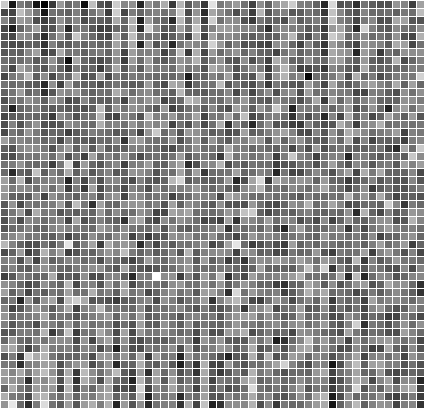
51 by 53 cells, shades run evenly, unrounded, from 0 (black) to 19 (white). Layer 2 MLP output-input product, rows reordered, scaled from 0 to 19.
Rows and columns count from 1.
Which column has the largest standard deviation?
9
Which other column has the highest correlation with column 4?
53
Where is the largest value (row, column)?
35, 20
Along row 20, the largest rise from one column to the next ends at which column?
29
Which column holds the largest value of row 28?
52
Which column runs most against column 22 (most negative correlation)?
17
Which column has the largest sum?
32
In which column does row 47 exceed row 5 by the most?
6
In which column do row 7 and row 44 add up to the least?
48
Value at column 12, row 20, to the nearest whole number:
12
